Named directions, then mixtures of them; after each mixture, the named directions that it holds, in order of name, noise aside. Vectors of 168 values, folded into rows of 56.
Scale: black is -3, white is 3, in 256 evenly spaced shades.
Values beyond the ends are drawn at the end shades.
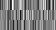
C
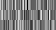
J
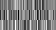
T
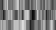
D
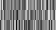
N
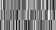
N.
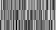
N.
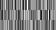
J.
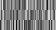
N.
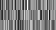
J.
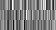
C, N.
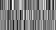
C.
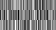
T.
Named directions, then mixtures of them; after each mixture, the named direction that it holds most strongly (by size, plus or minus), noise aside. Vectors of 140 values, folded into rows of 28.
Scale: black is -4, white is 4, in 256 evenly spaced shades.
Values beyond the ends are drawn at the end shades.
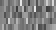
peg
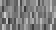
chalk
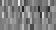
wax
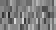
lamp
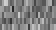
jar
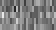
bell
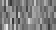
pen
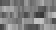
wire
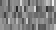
peg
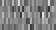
wax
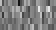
wax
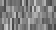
pen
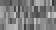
bell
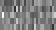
bell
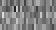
bell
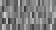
chalk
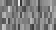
chalk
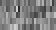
bell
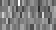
wax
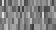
wax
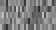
pen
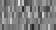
wax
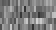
chalk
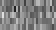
bell
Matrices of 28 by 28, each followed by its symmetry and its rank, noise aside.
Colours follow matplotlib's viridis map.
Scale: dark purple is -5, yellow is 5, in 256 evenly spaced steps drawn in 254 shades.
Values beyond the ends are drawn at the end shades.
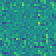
antisymmetric, rank six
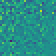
antisymmetric, rank four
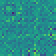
symmetric, rank six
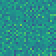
antisymmetric, rank six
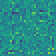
no symmetry, rank six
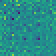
symmetric, rank four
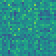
no symmetry, rank six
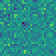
symmetric, rank four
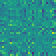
antisymmetric, rank four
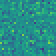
antisymmetric, rank six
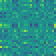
no symmetry, rank three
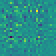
antisymmetric, rank four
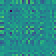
symmetric, rank three
